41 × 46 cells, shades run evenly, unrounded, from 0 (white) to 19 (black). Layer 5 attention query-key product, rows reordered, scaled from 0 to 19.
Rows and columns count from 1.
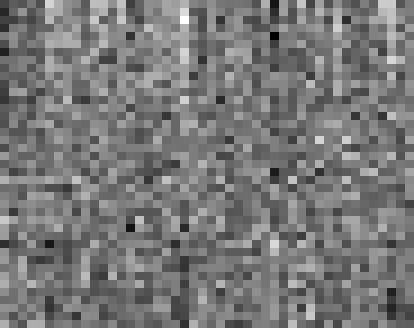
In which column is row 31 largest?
6
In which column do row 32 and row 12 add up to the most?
29
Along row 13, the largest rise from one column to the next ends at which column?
9
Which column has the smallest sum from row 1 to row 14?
21
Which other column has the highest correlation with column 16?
25
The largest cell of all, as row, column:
5, 31
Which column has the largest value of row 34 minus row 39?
19
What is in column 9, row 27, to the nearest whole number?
14
